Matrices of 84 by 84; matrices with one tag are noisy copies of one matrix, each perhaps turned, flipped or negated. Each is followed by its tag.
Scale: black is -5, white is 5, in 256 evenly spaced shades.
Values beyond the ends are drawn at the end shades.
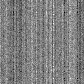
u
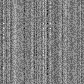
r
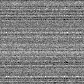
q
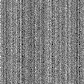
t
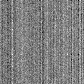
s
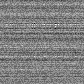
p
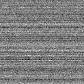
p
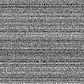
t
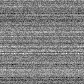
u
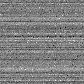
r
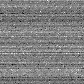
u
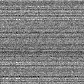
q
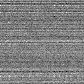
s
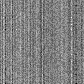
s
